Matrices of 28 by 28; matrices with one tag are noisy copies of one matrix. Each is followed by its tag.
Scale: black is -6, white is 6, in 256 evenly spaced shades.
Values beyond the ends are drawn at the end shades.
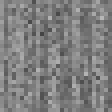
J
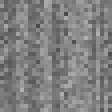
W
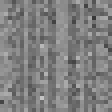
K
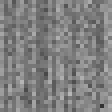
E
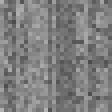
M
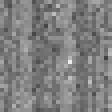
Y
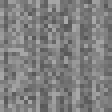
J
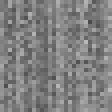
E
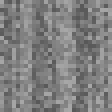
Y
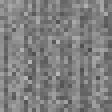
J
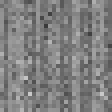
J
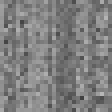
M
